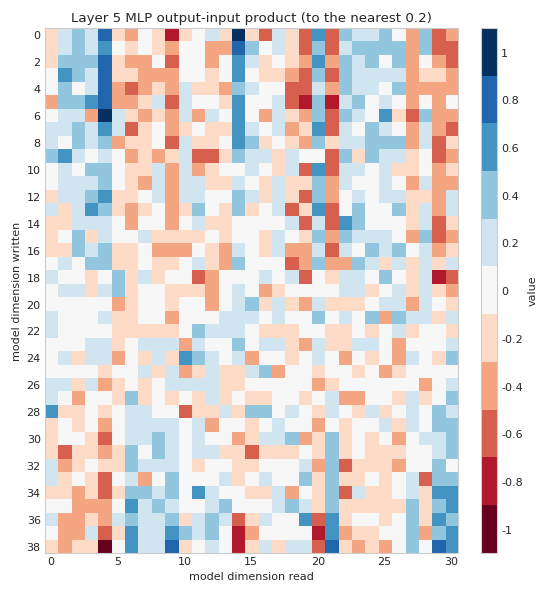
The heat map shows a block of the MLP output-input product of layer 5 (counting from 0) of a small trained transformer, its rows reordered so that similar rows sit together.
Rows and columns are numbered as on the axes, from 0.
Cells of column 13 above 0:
6
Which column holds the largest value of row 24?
10
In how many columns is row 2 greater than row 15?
13
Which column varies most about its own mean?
4
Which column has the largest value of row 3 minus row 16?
1
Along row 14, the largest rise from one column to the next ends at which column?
22
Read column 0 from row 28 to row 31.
0.6 -0.2 -0.2 -0.2
